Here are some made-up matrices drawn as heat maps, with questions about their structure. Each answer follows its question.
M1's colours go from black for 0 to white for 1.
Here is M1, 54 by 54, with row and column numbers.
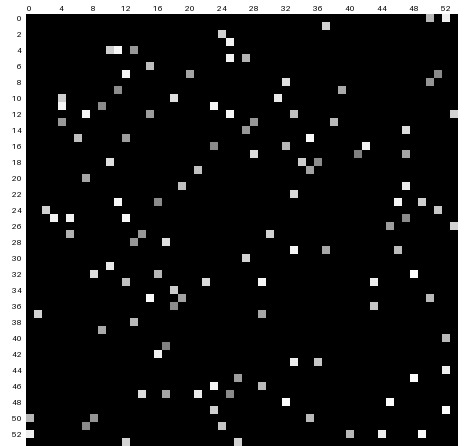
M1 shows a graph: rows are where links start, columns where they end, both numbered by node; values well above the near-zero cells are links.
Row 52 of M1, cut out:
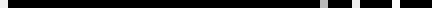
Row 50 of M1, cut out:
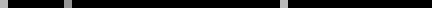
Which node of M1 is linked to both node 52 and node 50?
node 0
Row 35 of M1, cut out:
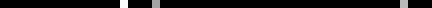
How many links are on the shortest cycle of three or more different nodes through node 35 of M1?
7
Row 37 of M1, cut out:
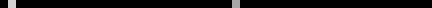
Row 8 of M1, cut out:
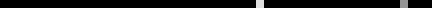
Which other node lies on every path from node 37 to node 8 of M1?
node 29
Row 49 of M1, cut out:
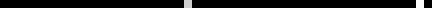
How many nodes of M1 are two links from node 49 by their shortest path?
6
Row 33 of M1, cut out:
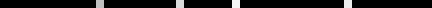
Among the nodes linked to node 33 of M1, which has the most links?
node 12
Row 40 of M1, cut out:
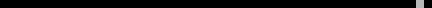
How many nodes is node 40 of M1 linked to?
1
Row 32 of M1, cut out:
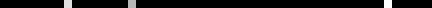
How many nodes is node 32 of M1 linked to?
3
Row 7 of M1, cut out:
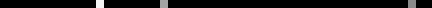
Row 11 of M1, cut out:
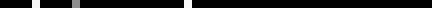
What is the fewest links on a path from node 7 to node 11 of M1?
6
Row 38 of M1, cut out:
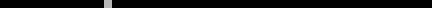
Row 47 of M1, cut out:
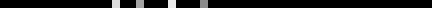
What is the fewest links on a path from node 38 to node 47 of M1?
4
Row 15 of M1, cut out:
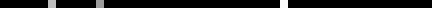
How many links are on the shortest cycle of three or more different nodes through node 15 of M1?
7
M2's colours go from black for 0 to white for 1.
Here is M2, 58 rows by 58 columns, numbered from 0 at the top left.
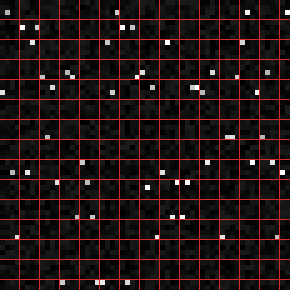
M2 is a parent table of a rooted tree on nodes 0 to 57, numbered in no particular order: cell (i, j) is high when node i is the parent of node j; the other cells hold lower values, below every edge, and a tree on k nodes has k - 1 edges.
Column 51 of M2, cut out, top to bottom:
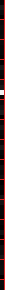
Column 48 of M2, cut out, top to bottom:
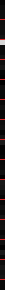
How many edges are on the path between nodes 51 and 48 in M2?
5
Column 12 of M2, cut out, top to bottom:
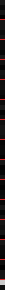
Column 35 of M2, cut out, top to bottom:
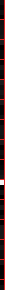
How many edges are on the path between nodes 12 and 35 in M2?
5
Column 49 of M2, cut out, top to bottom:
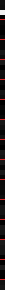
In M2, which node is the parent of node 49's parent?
34
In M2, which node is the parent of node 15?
43
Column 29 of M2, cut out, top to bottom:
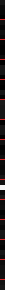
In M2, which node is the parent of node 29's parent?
36
